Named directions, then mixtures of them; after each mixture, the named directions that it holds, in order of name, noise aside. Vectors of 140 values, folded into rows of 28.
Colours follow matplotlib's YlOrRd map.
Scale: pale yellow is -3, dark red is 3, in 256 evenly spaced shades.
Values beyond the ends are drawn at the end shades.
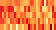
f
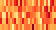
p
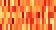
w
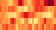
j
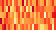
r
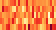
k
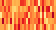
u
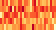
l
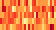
k, l.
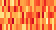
w.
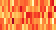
p, w.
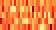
k, r.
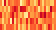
j, u, w.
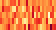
k.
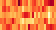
j, k.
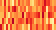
w.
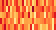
r.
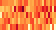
f, k, l.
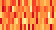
k, l.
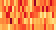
j, l, u.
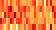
f, l.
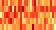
l.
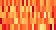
k, r.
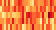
p, w.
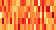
u.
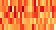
l.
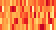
j, k, r.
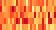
f, k.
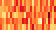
k, p, w.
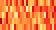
p, r.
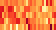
f.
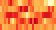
j.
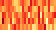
k, p, u.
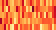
r.
